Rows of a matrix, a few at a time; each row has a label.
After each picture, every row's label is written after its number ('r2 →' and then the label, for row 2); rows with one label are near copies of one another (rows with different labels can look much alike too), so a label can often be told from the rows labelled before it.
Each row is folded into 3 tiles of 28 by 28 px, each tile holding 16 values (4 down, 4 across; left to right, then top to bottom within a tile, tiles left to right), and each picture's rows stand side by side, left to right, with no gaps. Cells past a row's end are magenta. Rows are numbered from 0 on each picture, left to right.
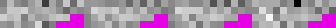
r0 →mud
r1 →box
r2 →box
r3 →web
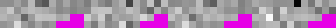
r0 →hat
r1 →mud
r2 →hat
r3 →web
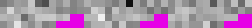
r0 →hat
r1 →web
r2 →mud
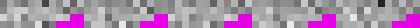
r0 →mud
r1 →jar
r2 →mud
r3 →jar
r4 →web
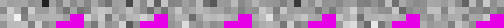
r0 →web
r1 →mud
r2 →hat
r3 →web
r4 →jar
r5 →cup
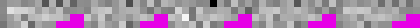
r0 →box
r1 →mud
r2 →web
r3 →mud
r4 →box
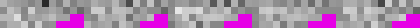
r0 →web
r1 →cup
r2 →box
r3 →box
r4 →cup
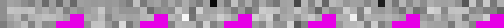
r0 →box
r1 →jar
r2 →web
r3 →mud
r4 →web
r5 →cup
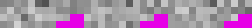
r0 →hat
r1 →mud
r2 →cup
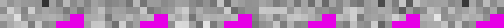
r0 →web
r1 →jar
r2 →jar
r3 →box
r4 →mud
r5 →web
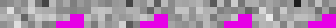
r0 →hat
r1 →mud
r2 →cup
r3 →web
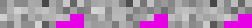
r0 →mud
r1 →cup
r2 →mud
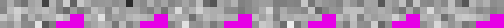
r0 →mud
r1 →web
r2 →hat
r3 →jar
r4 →mud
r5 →hat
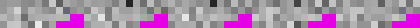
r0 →jar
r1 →web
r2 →web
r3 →mud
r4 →mud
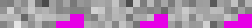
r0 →hat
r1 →cup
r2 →mud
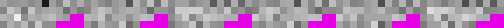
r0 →web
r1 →mud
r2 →box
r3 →mud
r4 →mud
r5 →box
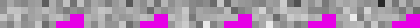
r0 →mud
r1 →mud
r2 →jar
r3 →hat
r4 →web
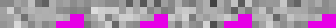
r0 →hat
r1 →box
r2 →mud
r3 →hat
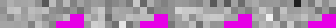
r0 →cup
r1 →jar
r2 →box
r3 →web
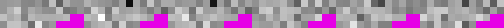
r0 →jar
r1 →web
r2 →web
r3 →cup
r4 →hat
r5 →mud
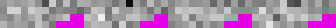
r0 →cup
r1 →web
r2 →box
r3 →hat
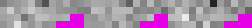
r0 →hat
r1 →cup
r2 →web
